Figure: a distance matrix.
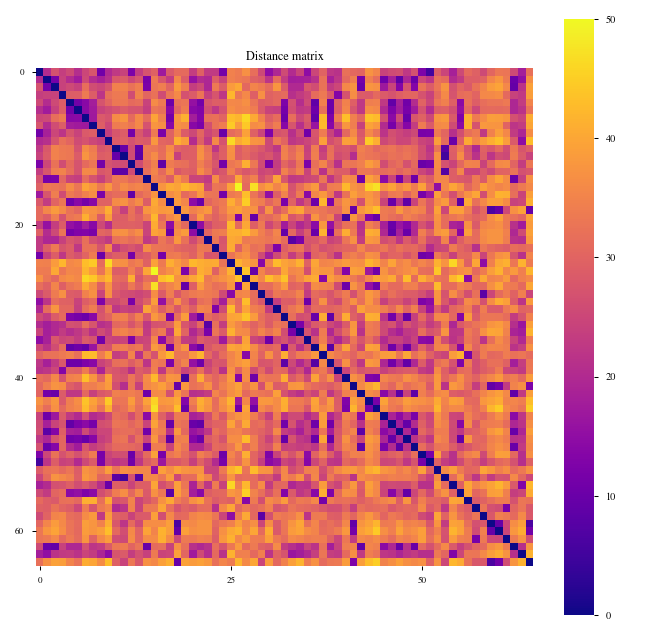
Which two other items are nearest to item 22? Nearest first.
33, 34
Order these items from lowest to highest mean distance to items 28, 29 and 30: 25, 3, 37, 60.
25, 3, 37, 60
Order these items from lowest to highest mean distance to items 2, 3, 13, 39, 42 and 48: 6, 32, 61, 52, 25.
32, 6, 61, 52, 25
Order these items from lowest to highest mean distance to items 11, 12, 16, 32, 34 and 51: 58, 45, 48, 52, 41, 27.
48, 45, 58, 41, 52, 27
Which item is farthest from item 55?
27
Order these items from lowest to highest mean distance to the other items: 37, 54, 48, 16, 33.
48, 33, 54, 16, 37
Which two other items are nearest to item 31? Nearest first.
23, 51
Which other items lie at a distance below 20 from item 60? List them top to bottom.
18, 41, 59, 64
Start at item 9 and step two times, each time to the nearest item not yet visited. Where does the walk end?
63
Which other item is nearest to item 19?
40
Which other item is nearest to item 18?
59
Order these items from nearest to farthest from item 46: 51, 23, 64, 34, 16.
34, 51, 23, 16, 64
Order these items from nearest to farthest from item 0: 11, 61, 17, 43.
11, 17, 61, 43
